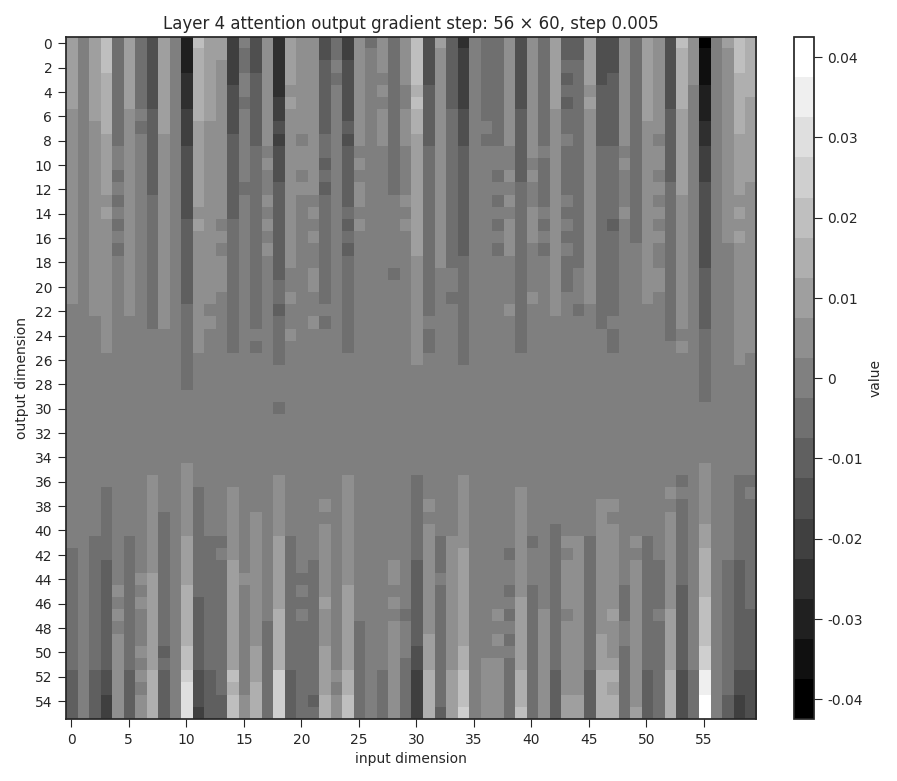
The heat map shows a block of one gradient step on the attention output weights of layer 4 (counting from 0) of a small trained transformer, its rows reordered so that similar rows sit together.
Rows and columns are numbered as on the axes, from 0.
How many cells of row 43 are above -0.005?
40
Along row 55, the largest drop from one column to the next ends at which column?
11
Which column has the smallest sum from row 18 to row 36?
55
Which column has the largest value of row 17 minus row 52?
30
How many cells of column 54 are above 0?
4
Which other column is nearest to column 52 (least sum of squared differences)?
39
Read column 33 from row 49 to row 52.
0.005 0.005 0.005 0.01
